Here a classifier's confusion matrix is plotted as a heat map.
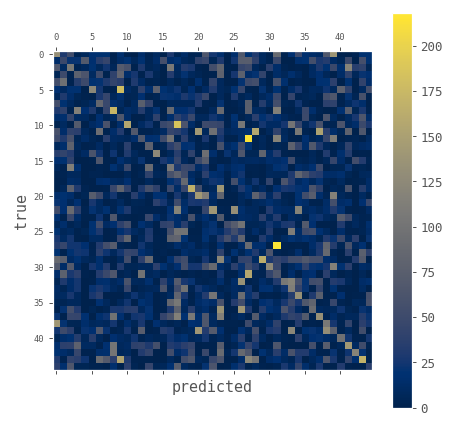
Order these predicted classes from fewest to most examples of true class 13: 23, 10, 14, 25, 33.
14, 25, 10, 23, 33
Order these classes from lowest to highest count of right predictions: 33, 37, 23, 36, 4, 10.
4, 23, 36, 33, 37, 10
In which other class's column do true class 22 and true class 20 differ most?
25
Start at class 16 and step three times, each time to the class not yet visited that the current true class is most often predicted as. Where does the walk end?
8
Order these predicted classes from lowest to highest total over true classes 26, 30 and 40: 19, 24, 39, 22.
19, 24, 22, 39
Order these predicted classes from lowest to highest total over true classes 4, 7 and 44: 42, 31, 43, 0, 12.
42, 43, 12, 31, 0
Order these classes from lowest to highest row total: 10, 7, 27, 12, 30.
7, 27, 12, 30, 10
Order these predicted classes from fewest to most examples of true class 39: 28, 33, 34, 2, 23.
34, 23, 2, 28, 33
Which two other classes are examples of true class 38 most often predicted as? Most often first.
0, 21
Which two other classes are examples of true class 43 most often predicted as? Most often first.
9, 27
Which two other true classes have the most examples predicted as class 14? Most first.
5, 41
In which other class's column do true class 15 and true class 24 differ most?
26
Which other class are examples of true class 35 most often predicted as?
17
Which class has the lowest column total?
24
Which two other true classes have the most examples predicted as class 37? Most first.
11, 34
